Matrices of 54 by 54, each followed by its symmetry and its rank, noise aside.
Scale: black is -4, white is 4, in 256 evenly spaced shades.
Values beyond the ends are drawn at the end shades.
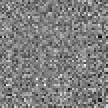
no symmetry, rank eight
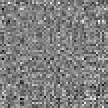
antisymmetric, rank six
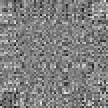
antisymmetric, rank six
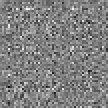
no symmetry, rank eight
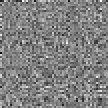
no symmetry, rank eight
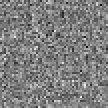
no symmetry, rank twelve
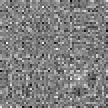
symmetric, rank six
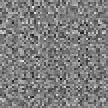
no symmetry, rank six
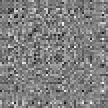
symmetric, rank six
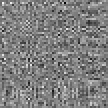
no symmetry, rank eight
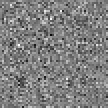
no symmetry, rank eight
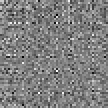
no symmetry, rank eight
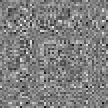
symmetric, rank six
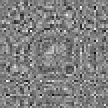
symmetric, rank six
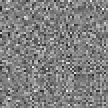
no symmetry, rank eight
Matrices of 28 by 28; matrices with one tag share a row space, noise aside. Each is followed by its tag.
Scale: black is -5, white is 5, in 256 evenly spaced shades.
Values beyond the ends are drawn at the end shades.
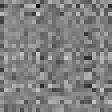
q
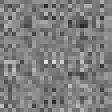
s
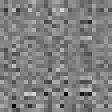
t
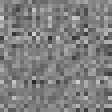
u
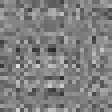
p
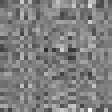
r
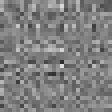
p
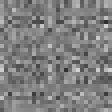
u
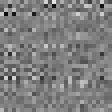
s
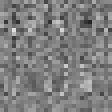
t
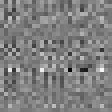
s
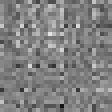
p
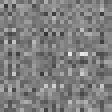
s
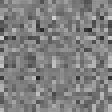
q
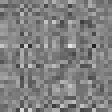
r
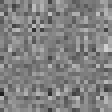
u
